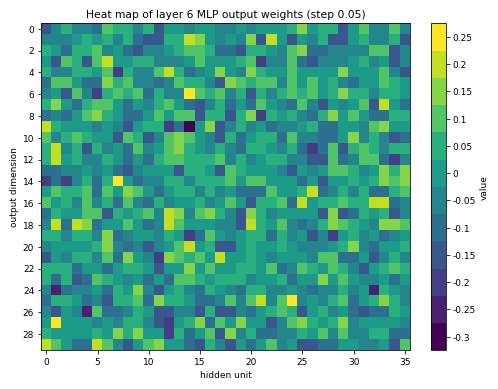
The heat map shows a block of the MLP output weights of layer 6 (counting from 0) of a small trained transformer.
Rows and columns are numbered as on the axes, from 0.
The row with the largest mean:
18
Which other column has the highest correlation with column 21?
33
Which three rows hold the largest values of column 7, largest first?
14, 28, 6
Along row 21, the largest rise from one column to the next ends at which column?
12
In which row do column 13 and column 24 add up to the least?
13
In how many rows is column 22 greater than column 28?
8
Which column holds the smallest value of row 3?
21
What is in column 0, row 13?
-0.1
